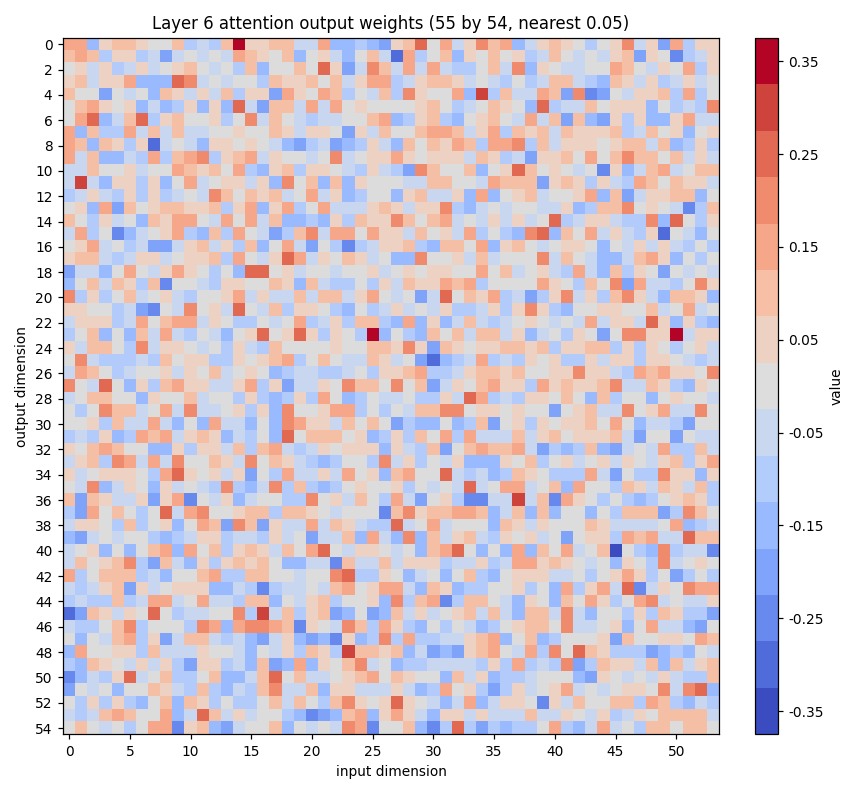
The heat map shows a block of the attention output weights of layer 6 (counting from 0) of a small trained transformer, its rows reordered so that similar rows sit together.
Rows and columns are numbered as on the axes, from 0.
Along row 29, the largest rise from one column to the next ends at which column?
18
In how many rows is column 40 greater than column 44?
23
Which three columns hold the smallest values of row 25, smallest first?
30, 29, 31
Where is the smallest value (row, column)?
40, 45
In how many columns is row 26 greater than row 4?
24
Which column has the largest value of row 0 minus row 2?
14
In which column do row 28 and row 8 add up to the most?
33
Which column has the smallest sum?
13
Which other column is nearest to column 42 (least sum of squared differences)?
36
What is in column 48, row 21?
0.1
